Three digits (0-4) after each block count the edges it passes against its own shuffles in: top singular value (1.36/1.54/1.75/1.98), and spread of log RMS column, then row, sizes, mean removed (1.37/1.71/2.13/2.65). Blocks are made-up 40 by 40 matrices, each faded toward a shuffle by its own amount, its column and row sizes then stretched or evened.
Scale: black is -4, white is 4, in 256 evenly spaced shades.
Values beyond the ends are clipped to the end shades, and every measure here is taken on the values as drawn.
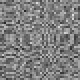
4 0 0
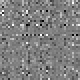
2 3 3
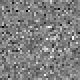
0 0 1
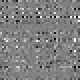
2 2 4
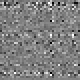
3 1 4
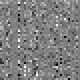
0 4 0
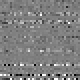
4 0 4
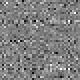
4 0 2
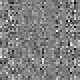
4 4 0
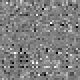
3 0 3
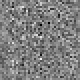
0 2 0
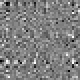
4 2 2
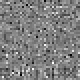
2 1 1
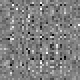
4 4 1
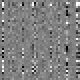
4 4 1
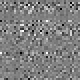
4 1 4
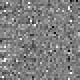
2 1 0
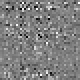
3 2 3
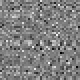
4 0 1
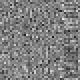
3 0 0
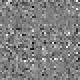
1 2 3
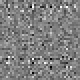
2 2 2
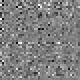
3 2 3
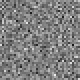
3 0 0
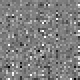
1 3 2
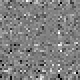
1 2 3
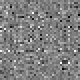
3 1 2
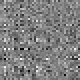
4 2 3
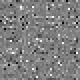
2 1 1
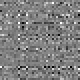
4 2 4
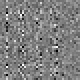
3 3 1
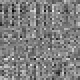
4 1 3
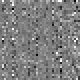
2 4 0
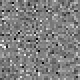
3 0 0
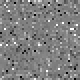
0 0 0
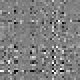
4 3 3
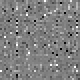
2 1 1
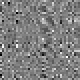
4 3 2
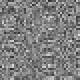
4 1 1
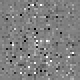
0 2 1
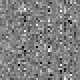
0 4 0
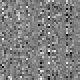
2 4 0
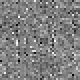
3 2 0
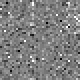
2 2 0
